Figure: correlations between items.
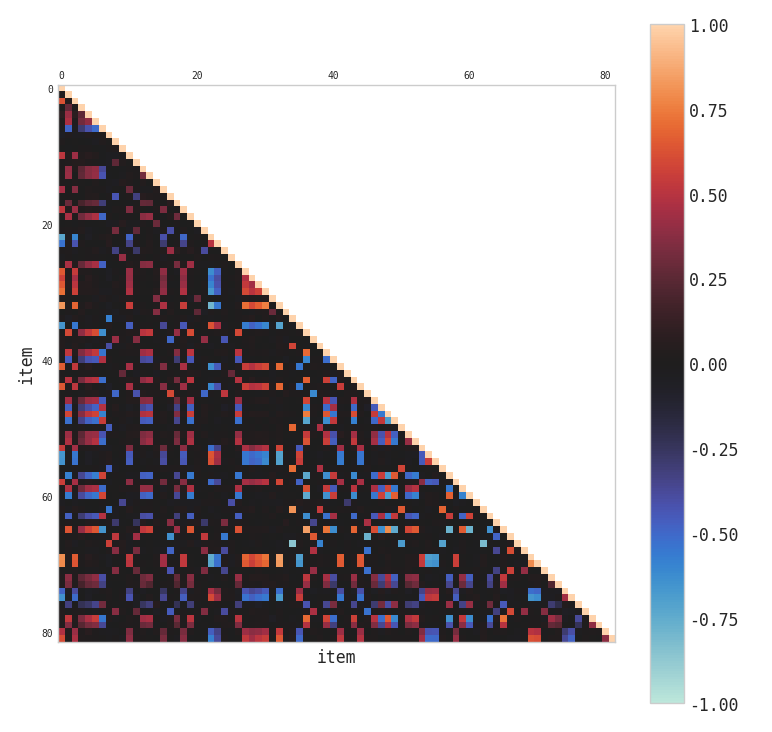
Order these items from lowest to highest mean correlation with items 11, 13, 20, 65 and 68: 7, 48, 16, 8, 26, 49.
49, 16, 7, 8, 26, 48
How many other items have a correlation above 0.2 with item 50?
4
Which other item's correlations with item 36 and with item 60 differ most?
65
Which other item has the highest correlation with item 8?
66
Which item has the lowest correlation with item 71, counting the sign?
45
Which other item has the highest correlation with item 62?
34
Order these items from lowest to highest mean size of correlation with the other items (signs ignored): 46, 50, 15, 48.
50, 15, 46, 48
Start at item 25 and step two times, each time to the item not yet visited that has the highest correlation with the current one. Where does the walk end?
42
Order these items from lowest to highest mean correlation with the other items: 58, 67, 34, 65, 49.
49, 67, 34, 58, 65
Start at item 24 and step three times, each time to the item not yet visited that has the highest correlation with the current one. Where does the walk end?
64
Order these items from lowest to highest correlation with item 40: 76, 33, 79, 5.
5, 79, 33, 76
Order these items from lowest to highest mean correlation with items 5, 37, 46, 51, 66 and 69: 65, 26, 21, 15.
15, 21, 26, 65
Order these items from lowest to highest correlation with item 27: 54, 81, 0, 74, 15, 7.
54, 74, 7, 15, 81, 0
